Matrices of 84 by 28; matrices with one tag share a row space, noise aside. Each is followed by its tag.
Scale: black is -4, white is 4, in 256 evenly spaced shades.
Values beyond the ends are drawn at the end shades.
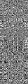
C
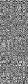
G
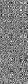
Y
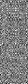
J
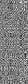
Y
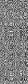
Y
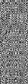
J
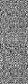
J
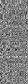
J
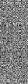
G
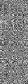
C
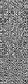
C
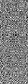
J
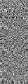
C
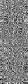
C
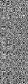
G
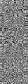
C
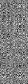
G
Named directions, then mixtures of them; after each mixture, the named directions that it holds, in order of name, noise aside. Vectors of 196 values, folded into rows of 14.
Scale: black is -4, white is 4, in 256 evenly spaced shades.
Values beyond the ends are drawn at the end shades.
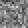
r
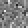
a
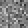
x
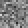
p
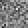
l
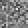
l.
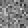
x.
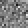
a, l.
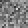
l, p.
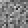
l, p.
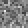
a, r.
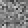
l, r.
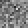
l, p.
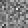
l.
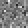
a.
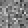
x.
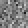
a, x.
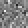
a.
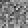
l, p.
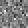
a, x.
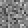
x.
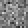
a, p.
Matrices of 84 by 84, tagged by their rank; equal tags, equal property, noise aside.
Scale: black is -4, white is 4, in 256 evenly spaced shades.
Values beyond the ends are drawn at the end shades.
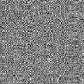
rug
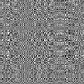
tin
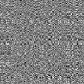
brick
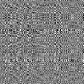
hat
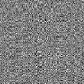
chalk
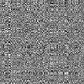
chalk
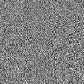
chalk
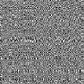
rug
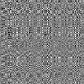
tin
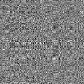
chalk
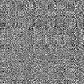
rug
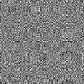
brick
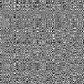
brick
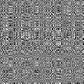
hat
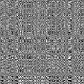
rug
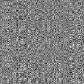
chalk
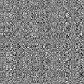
chalk
